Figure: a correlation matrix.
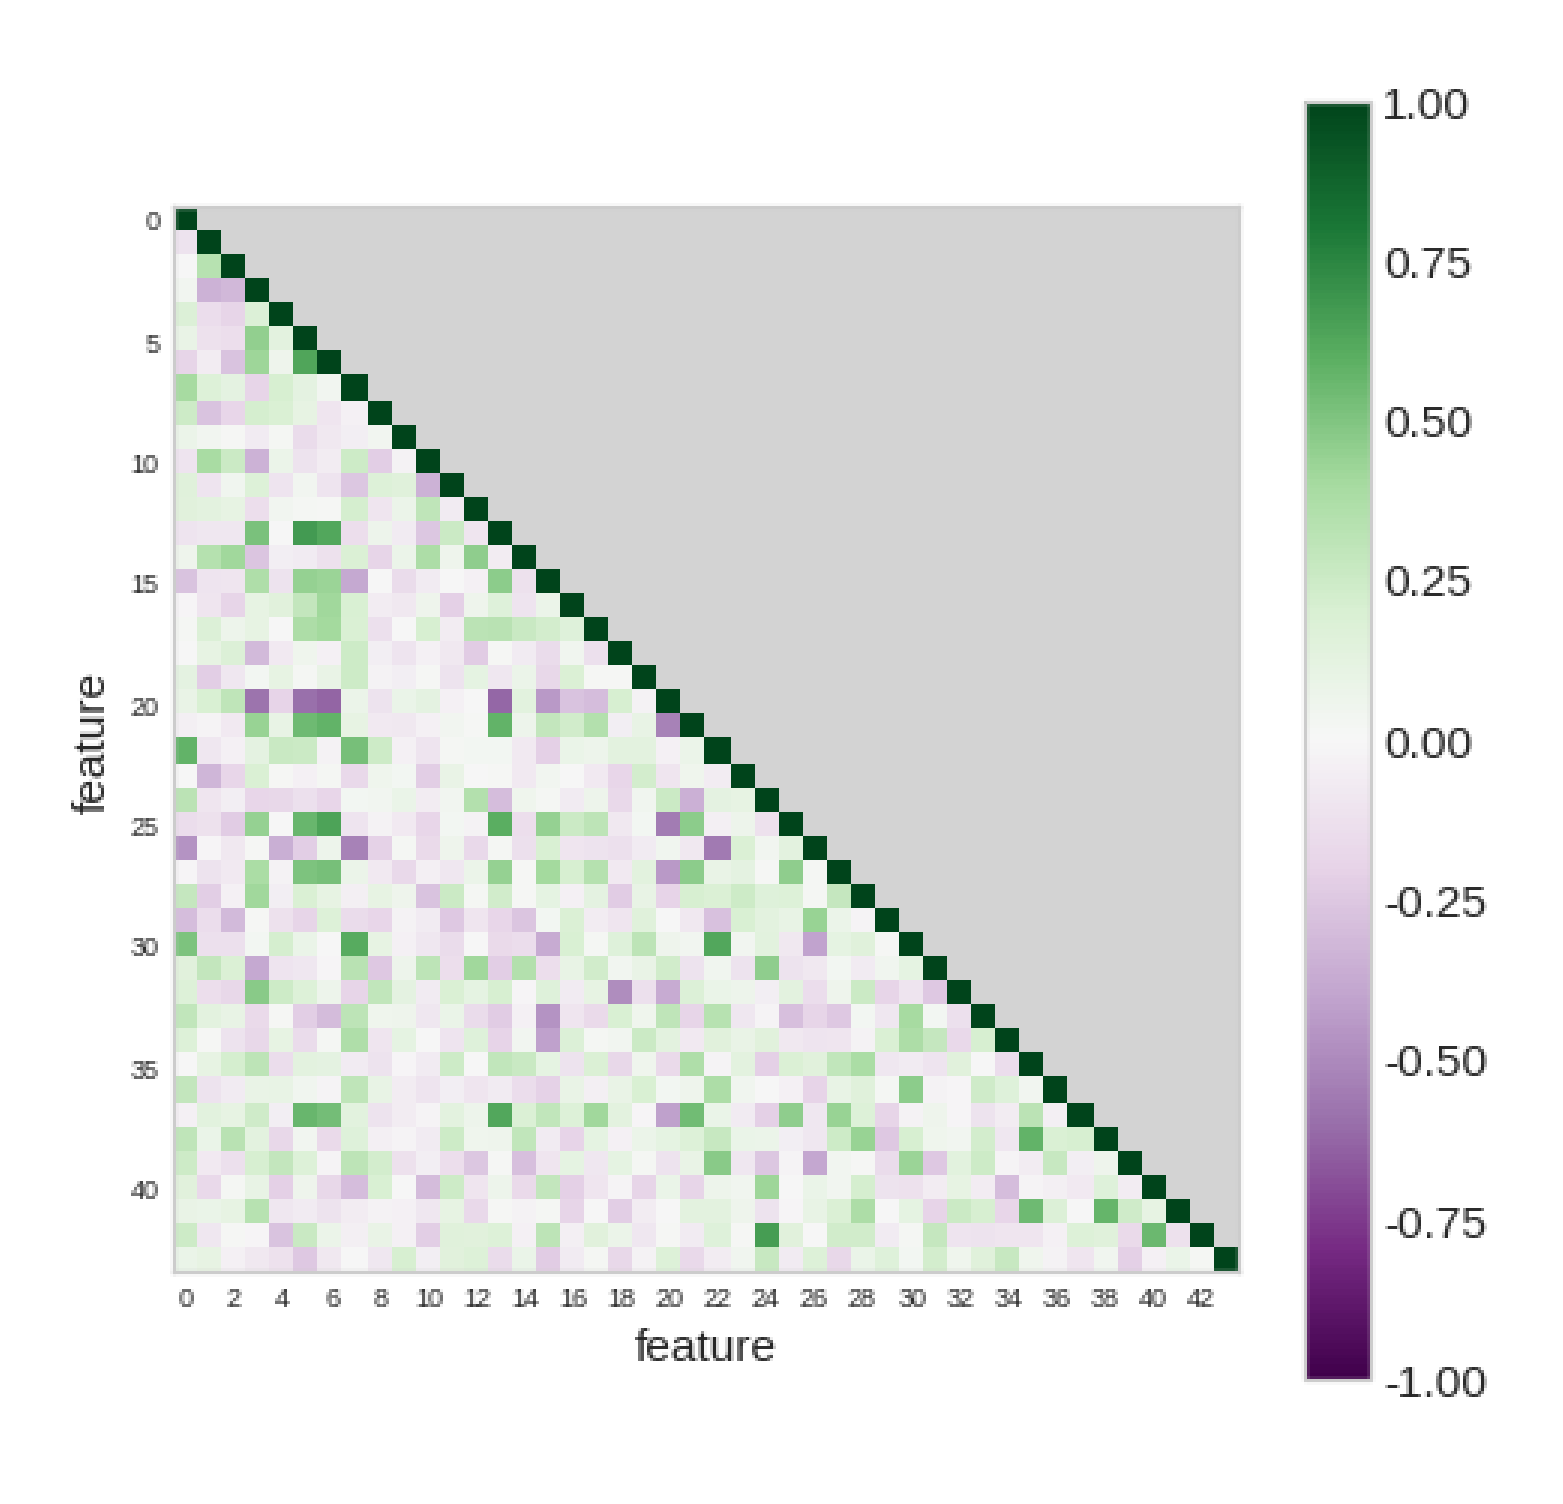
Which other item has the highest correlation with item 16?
6
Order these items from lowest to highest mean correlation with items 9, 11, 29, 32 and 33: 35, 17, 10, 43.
10, 17, 35, 43
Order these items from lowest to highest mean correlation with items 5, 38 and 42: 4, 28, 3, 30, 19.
4, 19, 30, 3, 28
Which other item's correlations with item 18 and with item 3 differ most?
32
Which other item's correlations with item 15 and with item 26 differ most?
5
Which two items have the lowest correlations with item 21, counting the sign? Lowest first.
20, 24
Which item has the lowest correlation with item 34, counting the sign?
15
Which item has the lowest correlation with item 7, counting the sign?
26
